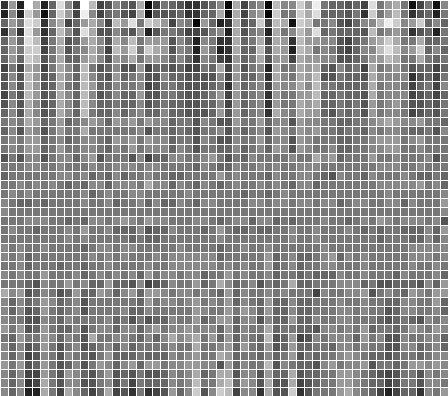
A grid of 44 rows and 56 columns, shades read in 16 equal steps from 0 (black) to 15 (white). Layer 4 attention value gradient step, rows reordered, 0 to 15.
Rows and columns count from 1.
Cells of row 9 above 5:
38
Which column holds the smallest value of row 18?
19
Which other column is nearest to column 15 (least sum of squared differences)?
48
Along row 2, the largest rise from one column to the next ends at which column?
35
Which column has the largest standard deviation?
4
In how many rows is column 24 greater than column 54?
12
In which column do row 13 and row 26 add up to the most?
11
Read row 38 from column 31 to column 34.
8 7 6 11
